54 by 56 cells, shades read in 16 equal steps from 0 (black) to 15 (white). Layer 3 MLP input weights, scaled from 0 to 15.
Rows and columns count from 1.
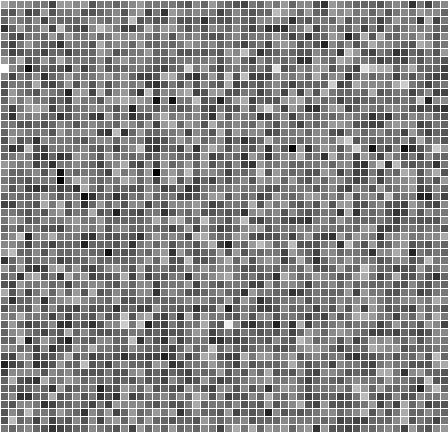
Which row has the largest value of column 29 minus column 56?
41
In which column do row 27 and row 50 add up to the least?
15
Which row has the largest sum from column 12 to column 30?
16
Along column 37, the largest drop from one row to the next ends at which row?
19
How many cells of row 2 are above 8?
9
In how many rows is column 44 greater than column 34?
29
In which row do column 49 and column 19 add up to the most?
25
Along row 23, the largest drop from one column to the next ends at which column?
8
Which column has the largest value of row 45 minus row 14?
55
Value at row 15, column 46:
6
